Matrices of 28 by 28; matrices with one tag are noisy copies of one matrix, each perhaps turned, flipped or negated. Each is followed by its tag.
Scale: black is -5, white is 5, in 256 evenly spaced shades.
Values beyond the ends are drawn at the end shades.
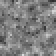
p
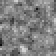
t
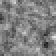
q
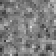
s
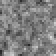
p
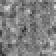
s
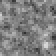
q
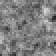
q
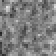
s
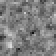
q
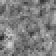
q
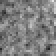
s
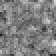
p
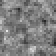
t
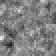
q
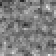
s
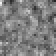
p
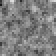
p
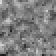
p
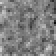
s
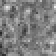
s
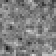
s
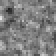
q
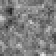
q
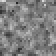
p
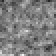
s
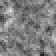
q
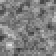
q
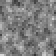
p
